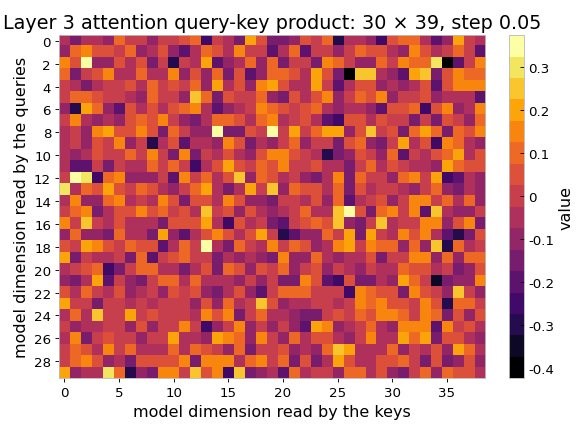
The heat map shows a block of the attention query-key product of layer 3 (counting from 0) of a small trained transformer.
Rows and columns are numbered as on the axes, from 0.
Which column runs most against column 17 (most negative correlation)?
16
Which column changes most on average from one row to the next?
34
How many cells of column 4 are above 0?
10
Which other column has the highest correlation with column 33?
28
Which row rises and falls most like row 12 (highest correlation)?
2
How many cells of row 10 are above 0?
15
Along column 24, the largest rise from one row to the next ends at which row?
8
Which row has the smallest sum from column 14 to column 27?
21
